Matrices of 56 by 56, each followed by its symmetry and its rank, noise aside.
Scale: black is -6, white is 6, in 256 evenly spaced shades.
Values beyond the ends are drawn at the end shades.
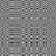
no symmetry, rank one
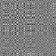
antisymmetric, rank two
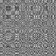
symmetric, rank three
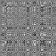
symmetric, rank three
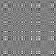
symmetric, rank one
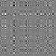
antisymmetric, rank two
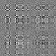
no symmetry, rank two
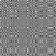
symmetric, rank two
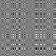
no symmetry, rank one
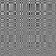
no symmetry, rank one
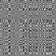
no symmetry, rank two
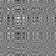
no symmetry, rank two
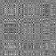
no symmetry, rank three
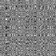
no symmetry, rank three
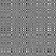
no symmetry, rank one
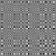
symmetric, rank one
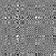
symmetric, rank three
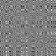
antisymmetric, rank two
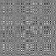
antisymmetric, rank two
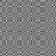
symmetric, rank one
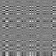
no symmetry, rank one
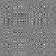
no symmetry, rank three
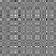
symmetric, rank one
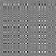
no symmetry, rank one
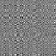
no symmetry, rank three
